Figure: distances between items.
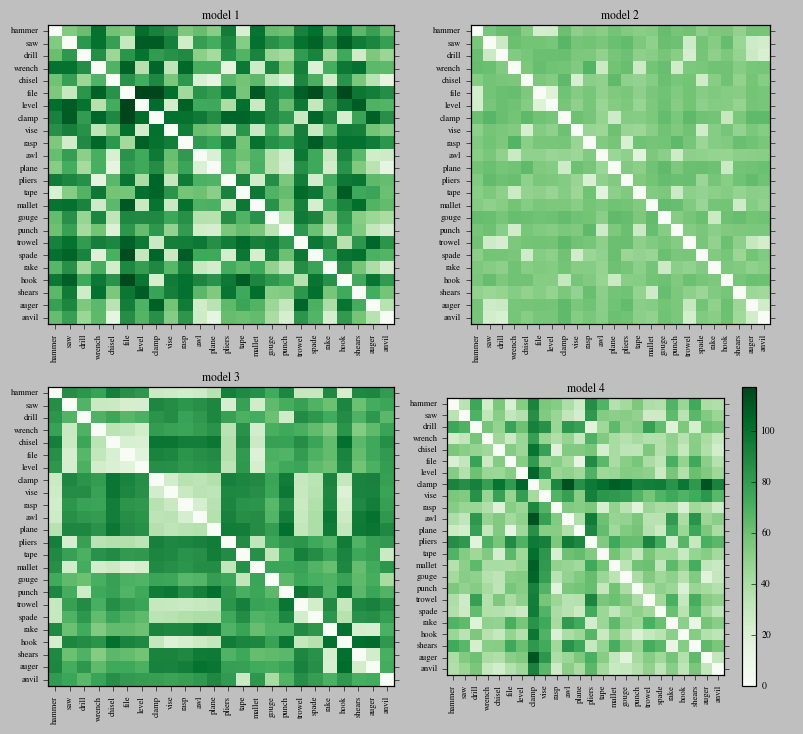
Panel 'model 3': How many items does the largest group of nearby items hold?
9
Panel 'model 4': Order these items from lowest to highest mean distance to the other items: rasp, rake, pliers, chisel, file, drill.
rasp, chisel, file, rake, drill, pliers
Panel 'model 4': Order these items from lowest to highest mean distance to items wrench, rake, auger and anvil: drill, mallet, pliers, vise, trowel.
mallet, drill, trowel, pliers, vise
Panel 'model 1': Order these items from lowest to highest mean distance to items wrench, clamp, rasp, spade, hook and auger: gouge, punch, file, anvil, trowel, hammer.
punch, anvil, trowel, gouge, hammer, file
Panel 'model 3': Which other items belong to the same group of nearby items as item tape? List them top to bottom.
gouge, anvil
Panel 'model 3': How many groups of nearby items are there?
5
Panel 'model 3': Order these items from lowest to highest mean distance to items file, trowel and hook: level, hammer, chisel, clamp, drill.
hammer, clamp, level, chisel, drill
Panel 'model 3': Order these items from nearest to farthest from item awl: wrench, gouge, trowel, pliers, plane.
trowel, plane, gouge, wrench, pliers
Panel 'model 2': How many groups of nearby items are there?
8
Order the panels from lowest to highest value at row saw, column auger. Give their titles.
model 2, model 4, model 3, model 1
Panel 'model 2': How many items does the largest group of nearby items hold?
5
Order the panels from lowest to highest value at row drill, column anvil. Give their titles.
model 2, model 1, model 4, model 3
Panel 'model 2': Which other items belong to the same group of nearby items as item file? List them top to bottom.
hammer, level
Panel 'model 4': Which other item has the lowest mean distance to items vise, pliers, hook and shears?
rake
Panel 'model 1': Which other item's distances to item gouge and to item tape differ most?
hammer
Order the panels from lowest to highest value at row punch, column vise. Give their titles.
model 1, model 2, model 4, model 3
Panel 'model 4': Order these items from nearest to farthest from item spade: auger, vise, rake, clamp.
auger, rake, vise, clamp
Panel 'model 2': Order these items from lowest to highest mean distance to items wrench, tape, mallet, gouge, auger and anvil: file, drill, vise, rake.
drill, rake, vise, file
